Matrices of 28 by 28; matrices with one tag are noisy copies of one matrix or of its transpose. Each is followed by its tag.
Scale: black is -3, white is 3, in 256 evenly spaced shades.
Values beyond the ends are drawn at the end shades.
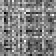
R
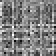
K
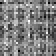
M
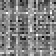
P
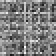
K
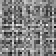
K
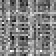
P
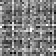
K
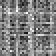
P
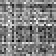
R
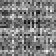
P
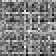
K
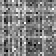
R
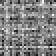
M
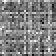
K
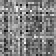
R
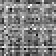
M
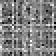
K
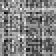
R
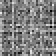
K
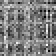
M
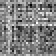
R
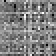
K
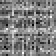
P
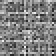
K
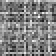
K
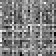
K
